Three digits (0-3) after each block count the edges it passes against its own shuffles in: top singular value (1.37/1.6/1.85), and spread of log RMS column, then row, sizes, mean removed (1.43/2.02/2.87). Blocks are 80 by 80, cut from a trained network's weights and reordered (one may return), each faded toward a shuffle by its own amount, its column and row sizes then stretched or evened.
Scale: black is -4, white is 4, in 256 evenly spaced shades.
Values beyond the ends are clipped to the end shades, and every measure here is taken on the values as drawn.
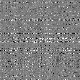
1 0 3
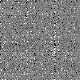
1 2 1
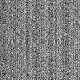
3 0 0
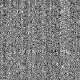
2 0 2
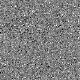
0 1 1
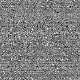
1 1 1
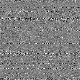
1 0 3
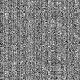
3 0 0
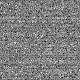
1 0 0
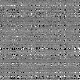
3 2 3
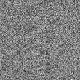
2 0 0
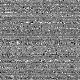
2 0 2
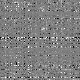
2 1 3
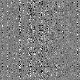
0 3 1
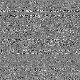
0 0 3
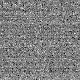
1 0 0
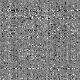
2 0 2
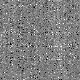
1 1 1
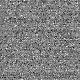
1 0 0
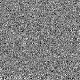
1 0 2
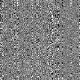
3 3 0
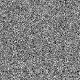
1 1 0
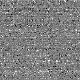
1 0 2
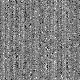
3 1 0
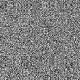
3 1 0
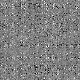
1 1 2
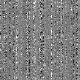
2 3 1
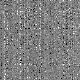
2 2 1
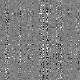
1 3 2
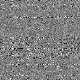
1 1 3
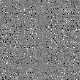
0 2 1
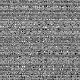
3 0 2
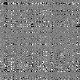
1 2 3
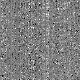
1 2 0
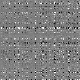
2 3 3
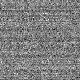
2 0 0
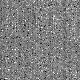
1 0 0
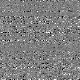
0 1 3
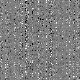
0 3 0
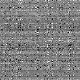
3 2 2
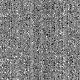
2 1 0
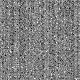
2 0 0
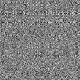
2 0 2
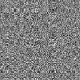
3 2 1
